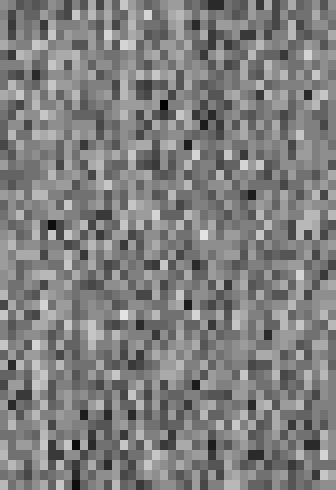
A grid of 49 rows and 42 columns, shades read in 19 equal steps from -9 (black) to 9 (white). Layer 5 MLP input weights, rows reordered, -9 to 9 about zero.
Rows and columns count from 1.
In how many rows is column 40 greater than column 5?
12
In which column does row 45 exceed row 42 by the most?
11
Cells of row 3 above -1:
23
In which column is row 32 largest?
16
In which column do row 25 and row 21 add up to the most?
17
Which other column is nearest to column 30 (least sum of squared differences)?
42
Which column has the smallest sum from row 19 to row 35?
32
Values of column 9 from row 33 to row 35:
5 2 -2
